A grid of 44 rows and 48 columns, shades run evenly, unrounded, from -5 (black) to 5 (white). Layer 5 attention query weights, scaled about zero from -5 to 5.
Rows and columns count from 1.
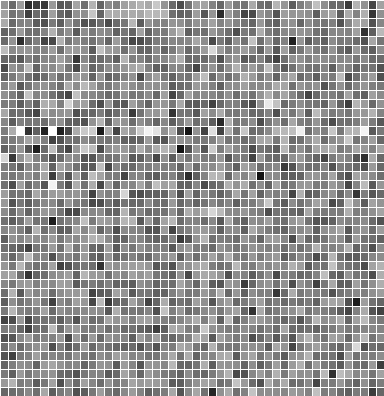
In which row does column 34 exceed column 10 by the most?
8
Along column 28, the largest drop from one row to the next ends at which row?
14
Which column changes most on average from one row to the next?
7
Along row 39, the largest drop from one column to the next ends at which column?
46
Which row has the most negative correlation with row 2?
19
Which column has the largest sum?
29
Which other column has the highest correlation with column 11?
2
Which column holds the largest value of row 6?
27
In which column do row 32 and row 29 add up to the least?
40
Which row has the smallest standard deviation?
10
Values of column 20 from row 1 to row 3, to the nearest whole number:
3 2 0
